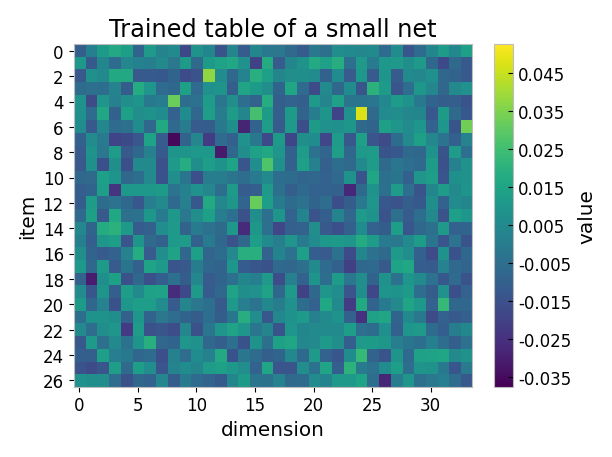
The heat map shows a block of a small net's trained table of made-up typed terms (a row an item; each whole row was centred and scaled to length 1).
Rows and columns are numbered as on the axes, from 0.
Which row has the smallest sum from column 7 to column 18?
7
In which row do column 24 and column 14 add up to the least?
6
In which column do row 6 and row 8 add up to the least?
12
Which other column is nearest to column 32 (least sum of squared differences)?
30
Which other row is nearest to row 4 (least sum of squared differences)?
1
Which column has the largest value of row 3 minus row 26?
26
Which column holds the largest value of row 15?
24
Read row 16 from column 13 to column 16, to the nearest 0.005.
0.005 0.02 0.02 -0.01
